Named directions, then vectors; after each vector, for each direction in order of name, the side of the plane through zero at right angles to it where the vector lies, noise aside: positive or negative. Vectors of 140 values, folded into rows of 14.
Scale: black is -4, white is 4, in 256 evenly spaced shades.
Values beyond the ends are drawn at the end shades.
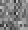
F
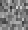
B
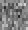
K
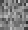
positive, negative, negative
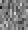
negative, negative, positive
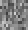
negative, negative, positive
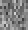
negative, negative, positive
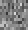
negative, negative, positive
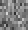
positive, positive, negative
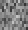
positive, negative, negative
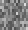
negative, positive, positive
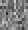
negative, negative, positive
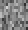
positive, negative, negative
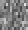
negative, positive, positive
